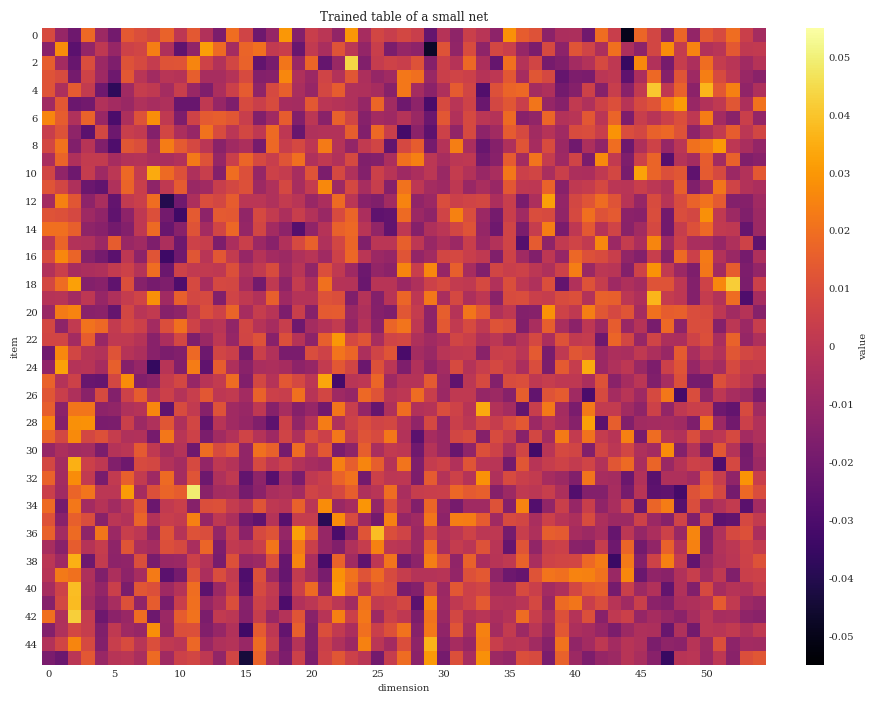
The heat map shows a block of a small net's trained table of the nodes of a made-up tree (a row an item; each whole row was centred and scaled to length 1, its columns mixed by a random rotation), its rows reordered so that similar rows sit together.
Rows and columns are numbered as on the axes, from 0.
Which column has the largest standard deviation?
2
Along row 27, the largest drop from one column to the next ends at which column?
9
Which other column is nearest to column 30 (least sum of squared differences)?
32
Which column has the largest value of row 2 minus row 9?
23
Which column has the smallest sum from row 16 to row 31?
53
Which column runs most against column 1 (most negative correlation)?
10
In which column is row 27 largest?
33
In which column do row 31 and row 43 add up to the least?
15
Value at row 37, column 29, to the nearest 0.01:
0.02
